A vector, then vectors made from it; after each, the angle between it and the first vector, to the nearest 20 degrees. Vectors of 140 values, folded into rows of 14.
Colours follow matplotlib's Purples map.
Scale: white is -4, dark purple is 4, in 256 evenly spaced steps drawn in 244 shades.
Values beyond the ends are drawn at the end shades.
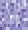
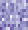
20 degrees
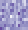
20 degrees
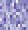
120 degrees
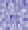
160 degrees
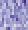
120 degrees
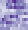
120 degrees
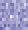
20 degrees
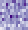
160 degrees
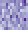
140 degrees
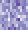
100 degrees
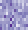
80 degrees
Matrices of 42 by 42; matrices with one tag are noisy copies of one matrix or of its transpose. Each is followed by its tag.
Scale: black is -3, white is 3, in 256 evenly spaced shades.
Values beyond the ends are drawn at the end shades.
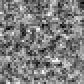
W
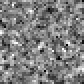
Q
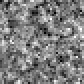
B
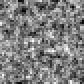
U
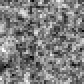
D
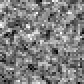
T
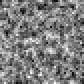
U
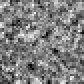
T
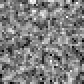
Q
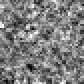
T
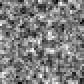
U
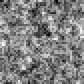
B
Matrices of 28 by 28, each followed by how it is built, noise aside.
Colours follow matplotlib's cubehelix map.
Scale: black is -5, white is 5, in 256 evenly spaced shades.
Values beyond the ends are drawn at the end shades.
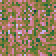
blocks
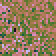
lower triangular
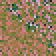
upper triangular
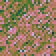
Hankel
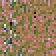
uneven columns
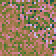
upper triangular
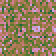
blocks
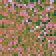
upper triangular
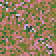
banded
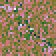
banded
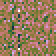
uneven columns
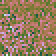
lower triangular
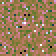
sparse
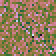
banded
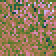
upper triangular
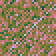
Hankel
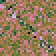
banded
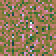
uneven columns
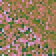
lower triangular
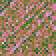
Hankel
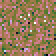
sparse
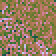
lower triangular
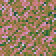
Hankel
